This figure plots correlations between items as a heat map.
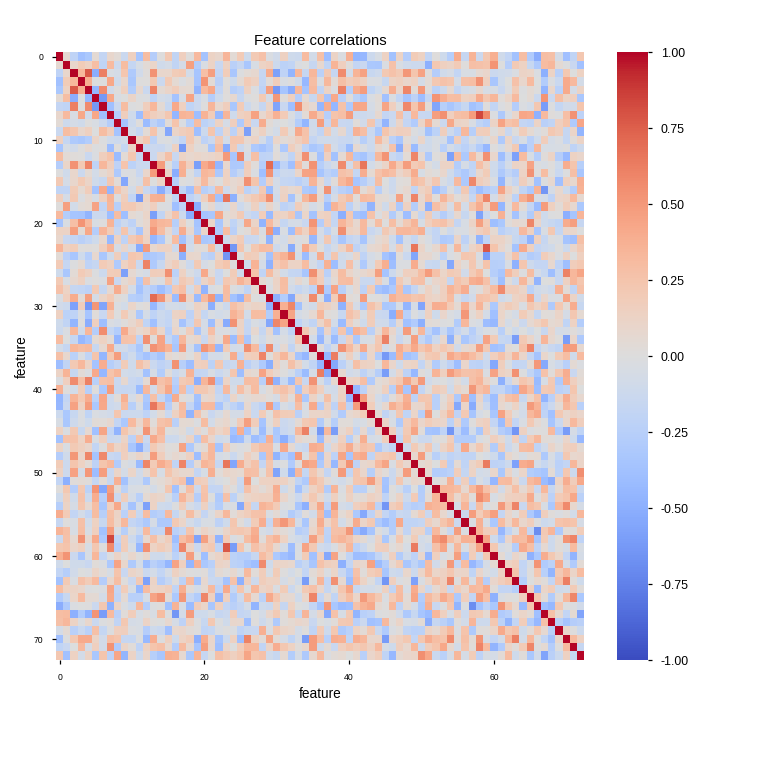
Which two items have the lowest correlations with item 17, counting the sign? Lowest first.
11, 24
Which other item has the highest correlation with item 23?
59
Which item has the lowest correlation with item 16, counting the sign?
67
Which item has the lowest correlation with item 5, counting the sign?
6
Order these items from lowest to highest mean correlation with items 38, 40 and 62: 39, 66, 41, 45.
45, 66, 41, 39
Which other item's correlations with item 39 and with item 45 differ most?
70
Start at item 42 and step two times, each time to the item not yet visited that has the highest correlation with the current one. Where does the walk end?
29
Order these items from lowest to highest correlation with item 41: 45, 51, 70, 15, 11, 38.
15, 45, 38, 11, 51, 70
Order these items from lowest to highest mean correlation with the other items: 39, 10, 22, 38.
22, 10, 38, 39
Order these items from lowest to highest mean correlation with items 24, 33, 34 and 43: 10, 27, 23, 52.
52, 23, 27, 10
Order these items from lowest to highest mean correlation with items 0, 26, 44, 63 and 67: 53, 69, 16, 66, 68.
16, 66, 68, 69, 53
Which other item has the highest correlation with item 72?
50
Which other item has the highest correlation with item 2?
4
